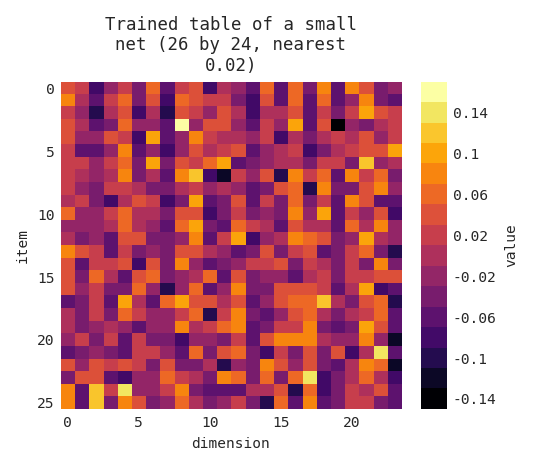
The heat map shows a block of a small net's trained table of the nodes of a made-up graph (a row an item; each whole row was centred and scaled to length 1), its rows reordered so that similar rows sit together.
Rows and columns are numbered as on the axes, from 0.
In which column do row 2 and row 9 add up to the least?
7
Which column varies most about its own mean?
17
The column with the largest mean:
21
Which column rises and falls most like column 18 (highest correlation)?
16
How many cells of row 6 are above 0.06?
3
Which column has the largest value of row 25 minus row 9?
2
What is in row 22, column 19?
-0.06
